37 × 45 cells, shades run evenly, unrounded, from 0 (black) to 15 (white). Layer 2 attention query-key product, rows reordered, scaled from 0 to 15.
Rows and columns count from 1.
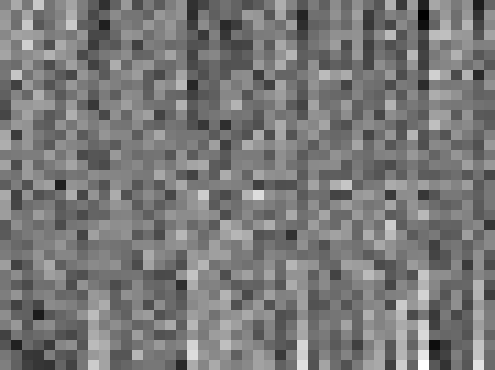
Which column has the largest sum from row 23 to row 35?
39
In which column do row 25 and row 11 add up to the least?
9
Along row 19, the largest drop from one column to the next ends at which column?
6
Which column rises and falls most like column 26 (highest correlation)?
3
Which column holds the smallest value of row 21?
2
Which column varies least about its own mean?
12
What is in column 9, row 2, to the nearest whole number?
4
